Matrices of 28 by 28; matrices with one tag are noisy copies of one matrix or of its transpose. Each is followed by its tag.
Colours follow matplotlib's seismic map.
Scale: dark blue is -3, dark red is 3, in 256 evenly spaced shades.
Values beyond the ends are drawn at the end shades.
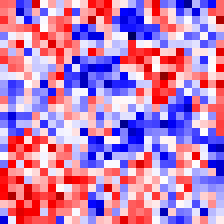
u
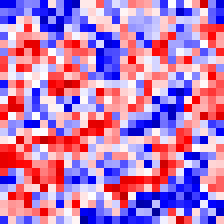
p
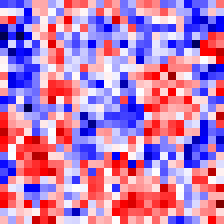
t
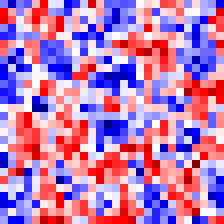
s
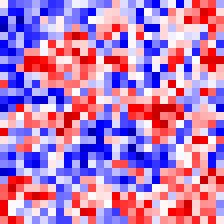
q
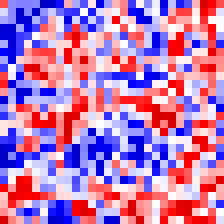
q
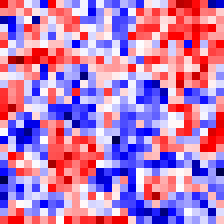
u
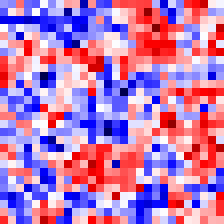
t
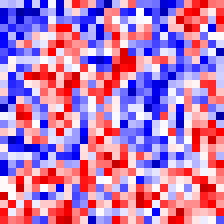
q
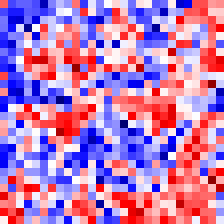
q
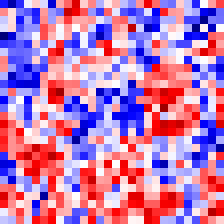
t
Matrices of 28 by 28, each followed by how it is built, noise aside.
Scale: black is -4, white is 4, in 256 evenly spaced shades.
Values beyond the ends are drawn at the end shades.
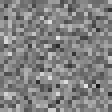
repeating rows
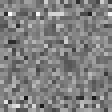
uneven rows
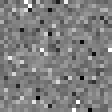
sparse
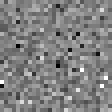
sparse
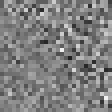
upper triangular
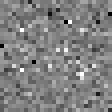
sparse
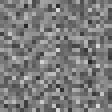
repeating rows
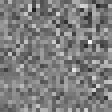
upper triangular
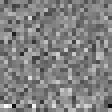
uneven rows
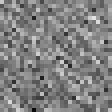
Toeplitz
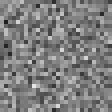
noise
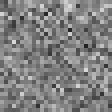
Toeplitz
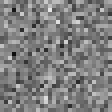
noise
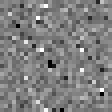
sparse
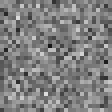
noise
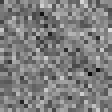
Toeplitz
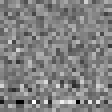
uneven rows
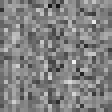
repeating rows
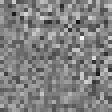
upper triangular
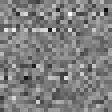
uneven rows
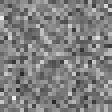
noise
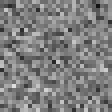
Toeplitz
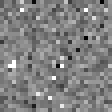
sparse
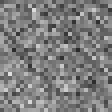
Toeplitz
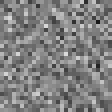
Toeplitz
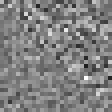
upper triangular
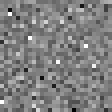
sparse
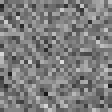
Toeplitz
